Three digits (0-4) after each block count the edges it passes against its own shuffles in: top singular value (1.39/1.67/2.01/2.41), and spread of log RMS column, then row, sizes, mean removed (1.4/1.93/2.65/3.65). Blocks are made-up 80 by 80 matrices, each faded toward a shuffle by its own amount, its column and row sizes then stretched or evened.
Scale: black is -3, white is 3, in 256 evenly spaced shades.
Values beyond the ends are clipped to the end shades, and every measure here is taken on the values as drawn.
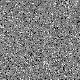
0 0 1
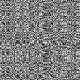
4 1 0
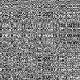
4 0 3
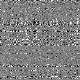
2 1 4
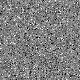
0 0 1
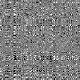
4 2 3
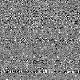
3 1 3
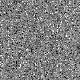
1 1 0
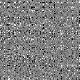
3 3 2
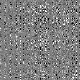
2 4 2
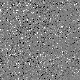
0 1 1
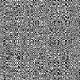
4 3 2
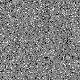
2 0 0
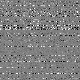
2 0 4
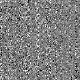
2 3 0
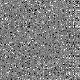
3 1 1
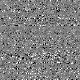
1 1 3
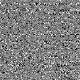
2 0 2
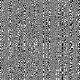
3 4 1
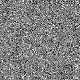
2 0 1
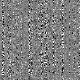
1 4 1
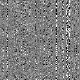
3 4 1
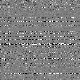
1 1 4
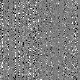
0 4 0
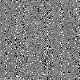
1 3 1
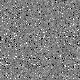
0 1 1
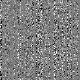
0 4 0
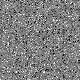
0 0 0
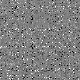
2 2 2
